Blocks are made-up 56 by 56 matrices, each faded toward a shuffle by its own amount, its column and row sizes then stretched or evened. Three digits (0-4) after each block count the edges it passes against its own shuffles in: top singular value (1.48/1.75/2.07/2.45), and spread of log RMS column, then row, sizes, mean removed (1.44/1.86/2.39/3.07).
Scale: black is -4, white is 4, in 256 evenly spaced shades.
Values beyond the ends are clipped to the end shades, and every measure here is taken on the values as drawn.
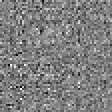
2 2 1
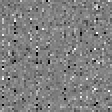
0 2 0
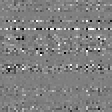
3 1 4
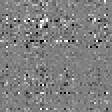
0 3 3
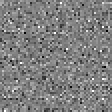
2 0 1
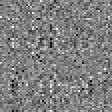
2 2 1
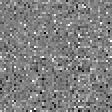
2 1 1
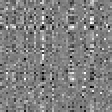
4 3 2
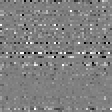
2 0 4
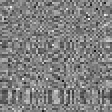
4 0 1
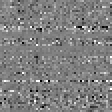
0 1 4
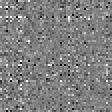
2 2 2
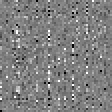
2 3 0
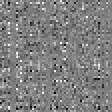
1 4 1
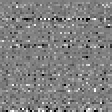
2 0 4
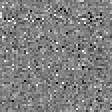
1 1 1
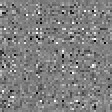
1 2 3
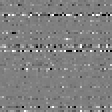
3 0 4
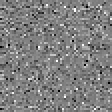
2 0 1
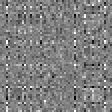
4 3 2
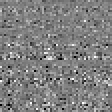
0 1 4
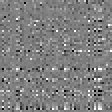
4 2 3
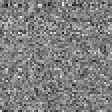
2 0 2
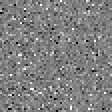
0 0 1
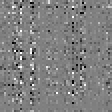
1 4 3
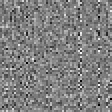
3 3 0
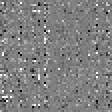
0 3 2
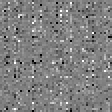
0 3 2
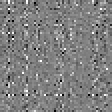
3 3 1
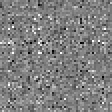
0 2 2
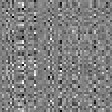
4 4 0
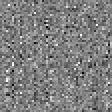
2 2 0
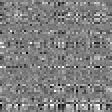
4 1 4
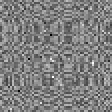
4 1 0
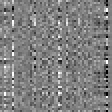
4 4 1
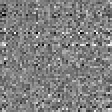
2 2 2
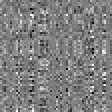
4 4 1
